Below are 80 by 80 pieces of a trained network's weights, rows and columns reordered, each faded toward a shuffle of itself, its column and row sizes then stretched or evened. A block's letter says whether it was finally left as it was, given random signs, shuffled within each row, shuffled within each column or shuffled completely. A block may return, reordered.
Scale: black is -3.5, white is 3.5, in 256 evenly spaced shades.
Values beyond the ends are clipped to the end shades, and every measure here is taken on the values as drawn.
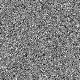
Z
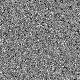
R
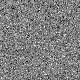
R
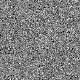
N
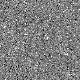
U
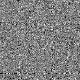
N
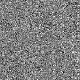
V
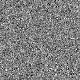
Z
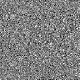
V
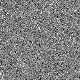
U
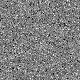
R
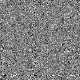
N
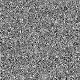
N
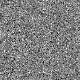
U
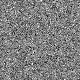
R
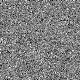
Z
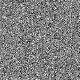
U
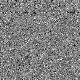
Z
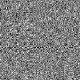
V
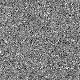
Z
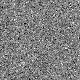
R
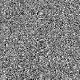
V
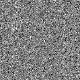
U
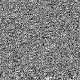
V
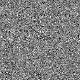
N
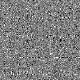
V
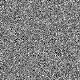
N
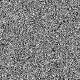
Z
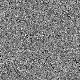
Z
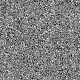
R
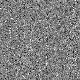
U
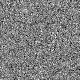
R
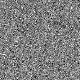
U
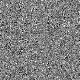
U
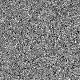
R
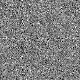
N
